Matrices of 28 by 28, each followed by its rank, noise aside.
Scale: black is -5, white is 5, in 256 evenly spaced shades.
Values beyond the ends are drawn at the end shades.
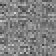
six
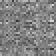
six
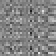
three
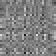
three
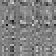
three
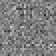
eight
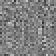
six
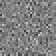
six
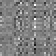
three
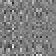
three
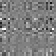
three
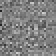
six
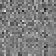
six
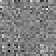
four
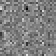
four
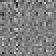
four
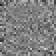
six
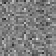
six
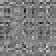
three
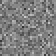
eight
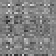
three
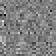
four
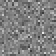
eight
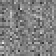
six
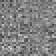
six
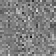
eight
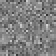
eight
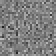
six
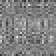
three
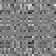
three
